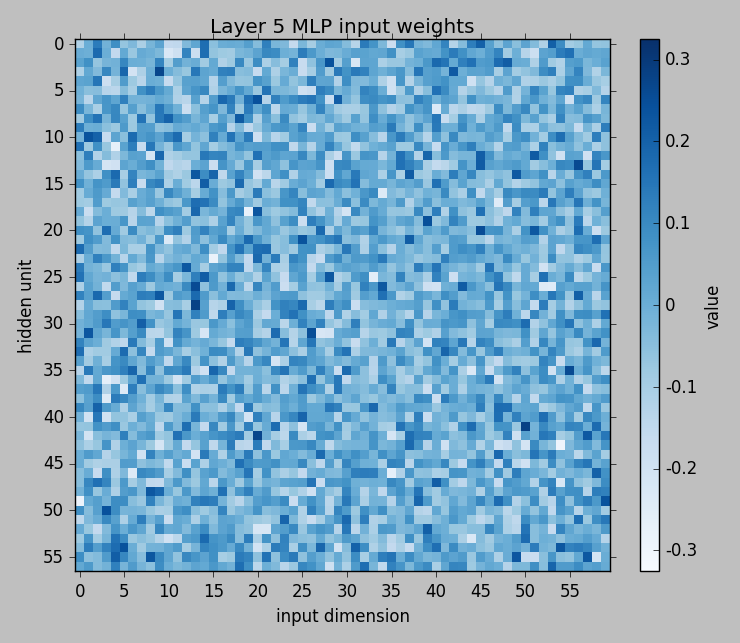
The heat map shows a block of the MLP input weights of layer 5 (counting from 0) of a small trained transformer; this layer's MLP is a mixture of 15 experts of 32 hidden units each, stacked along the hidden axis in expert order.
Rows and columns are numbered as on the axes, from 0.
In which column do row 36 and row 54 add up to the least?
37
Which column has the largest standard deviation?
20
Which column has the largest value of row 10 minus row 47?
54
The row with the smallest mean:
43
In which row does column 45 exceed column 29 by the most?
12
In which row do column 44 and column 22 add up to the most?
41
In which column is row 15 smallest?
7
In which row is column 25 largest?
21
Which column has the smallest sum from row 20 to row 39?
39
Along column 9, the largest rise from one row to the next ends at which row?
48
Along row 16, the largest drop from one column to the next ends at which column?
34
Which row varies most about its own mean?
35
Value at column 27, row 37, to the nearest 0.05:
0.05
